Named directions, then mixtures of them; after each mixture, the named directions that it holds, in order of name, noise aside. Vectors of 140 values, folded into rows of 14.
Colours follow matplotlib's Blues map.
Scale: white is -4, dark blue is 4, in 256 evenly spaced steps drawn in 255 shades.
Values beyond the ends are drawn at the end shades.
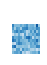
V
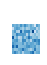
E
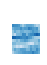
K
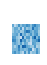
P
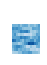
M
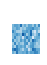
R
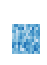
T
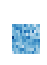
E, K, M.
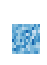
M, P, R.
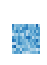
V.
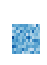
E, V.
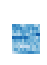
K, M.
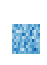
R, T.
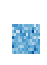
E, K, T.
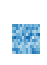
K, R, V.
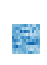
E, M.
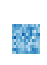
K, R.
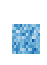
E, R, T.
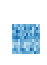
E, K, T.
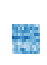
K, M, T.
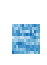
E, K, M.
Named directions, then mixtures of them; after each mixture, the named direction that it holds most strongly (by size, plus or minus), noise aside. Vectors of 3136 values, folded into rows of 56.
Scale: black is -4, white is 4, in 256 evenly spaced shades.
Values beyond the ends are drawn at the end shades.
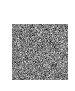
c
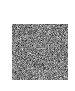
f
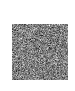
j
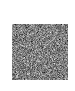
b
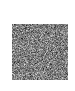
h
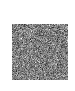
j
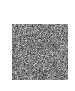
f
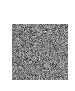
c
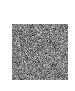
c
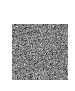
h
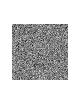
f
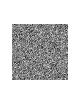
c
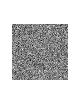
f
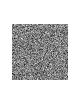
h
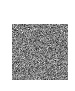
j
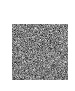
c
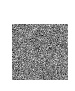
j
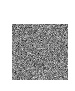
f
